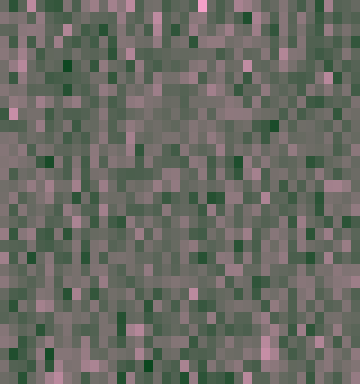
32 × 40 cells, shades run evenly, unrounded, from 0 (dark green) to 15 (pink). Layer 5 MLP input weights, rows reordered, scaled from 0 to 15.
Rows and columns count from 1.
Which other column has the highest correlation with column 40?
8
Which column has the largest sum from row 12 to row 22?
1
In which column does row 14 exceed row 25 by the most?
11
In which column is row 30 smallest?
6
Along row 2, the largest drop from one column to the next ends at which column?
19
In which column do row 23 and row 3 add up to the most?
26
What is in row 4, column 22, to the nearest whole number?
2
